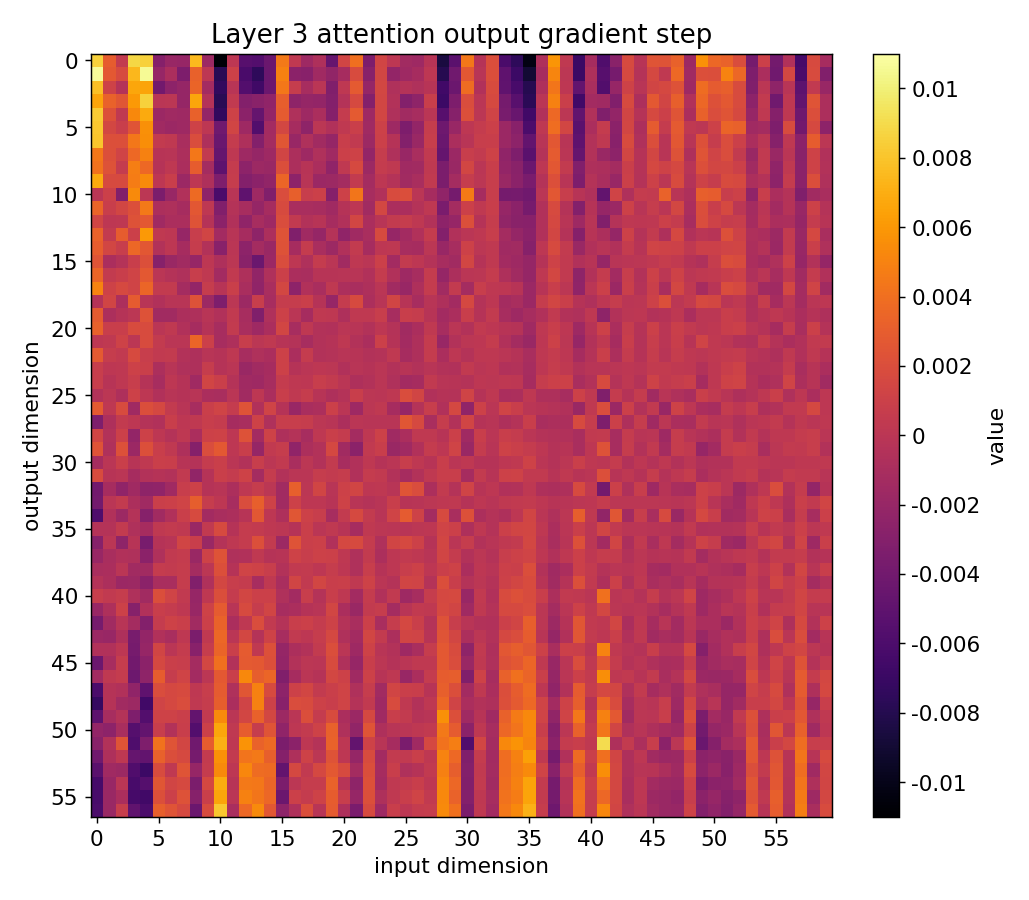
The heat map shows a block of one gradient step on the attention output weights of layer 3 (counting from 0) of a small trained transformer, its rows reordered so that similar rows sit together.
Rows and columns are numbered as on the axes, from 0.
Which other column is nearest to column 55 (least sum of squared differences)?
22
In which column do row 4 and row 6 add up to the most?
0
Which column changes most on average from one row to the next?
41
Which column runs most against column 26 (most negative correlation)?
45
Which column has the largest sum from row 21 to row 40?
10
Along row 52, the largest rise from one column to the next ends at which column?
5
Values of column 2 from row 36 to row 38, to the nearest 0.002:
-0.002 0 0
